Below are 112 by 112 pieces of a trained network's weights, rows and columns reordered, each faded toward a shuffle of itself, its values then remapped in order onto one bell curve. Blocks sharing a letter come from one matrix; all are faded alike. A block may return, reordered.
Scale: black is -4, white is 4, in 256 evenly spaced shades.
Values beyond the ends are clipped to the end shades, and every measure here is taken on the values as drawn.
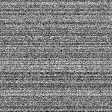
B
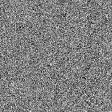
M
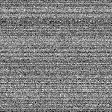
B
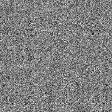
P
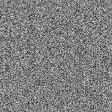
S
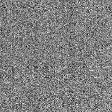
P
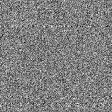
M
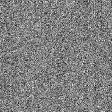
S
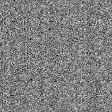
P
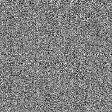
P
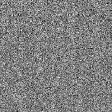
P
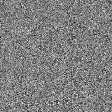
M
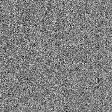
S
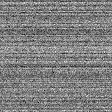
B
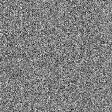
S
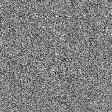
M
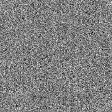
S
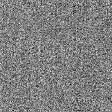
S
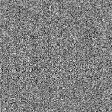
P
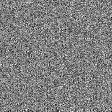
S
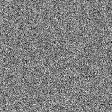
M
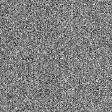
P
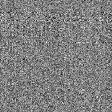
P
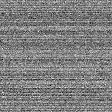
B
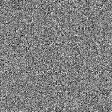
S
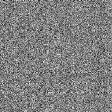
P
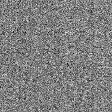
S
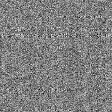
P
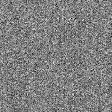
S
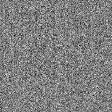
S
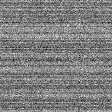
B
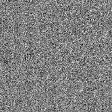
S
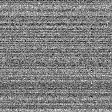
B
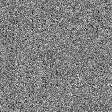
M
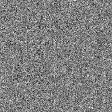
S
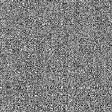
P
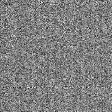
P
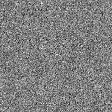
M
